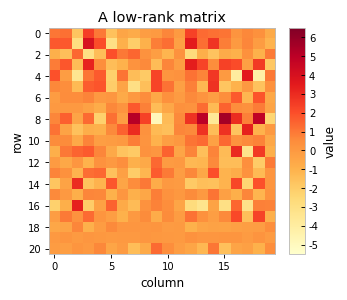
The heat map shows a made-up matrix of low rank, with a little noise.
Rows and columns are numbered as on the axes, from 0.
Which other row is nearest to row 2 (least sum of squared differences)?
18
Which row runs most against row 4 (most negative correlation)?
14
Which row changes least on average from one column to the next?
19
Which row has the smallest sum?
16
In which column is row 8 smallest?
9
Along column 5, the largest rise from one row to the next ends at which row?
2
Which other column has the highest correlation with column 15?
13
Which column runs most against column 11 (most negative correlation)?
10
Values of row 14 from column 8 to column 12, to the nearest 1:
1 -1 0 0 -2
